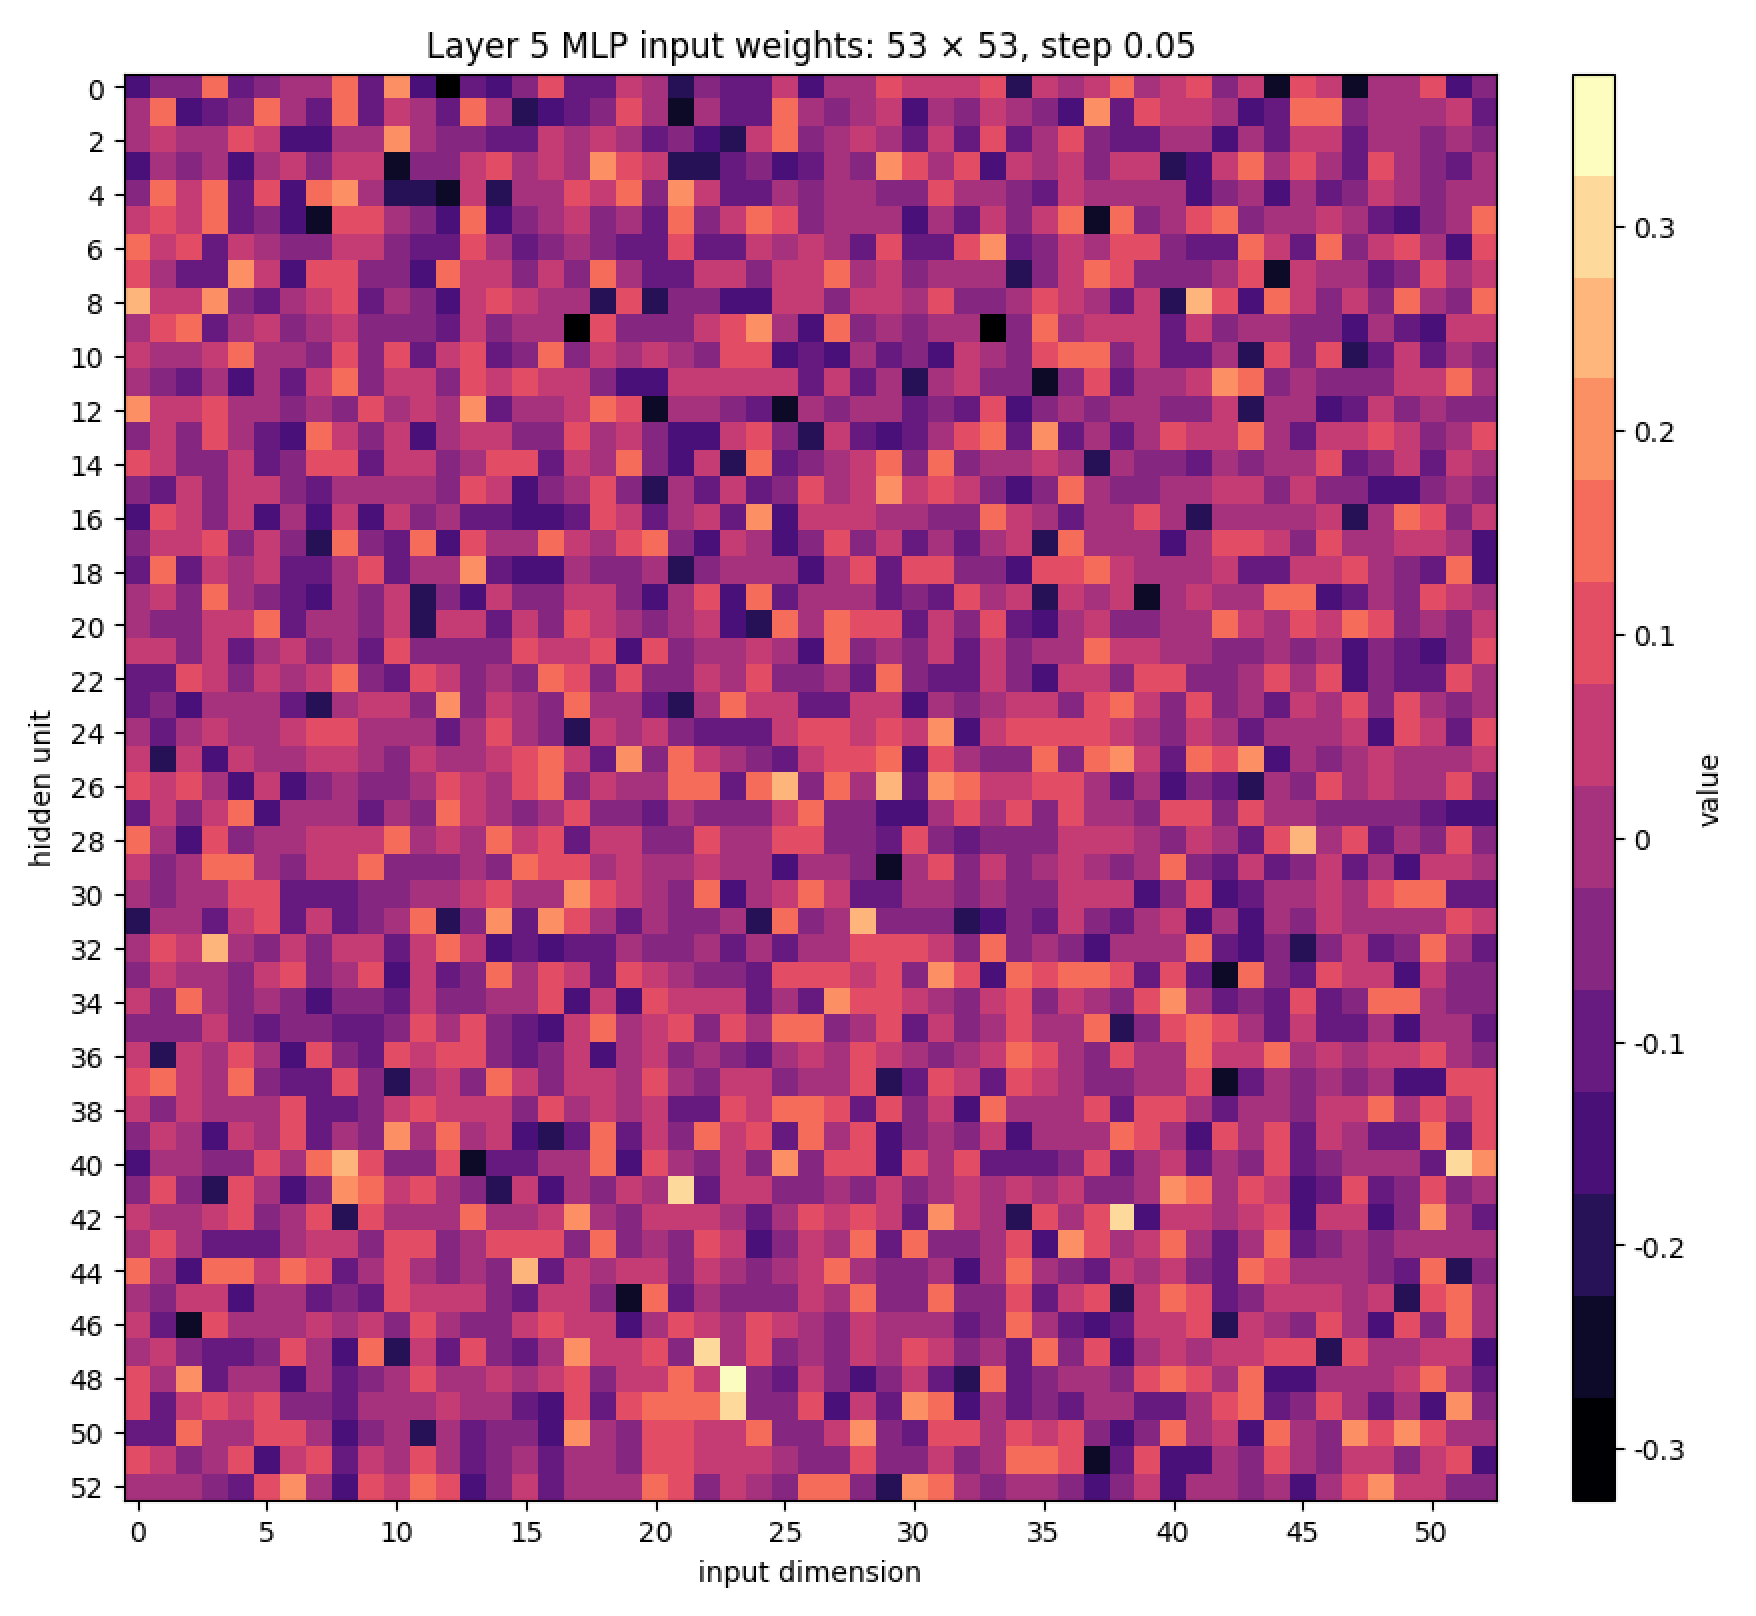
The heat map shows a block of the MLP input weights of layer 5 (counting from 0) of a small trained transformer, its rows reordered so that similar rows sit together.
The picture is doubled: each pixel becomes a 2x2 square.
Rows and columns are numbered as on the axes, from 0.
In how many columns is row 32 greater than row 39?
21
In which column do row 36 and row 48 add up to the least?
6
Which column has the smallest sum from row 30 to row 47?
42
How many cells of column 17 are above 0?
29
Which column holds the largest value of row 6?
33
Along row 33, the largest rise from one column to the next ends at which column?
43
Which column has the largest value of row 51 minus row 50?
11
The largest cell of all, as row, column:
48, 23
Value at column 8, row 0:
0.15
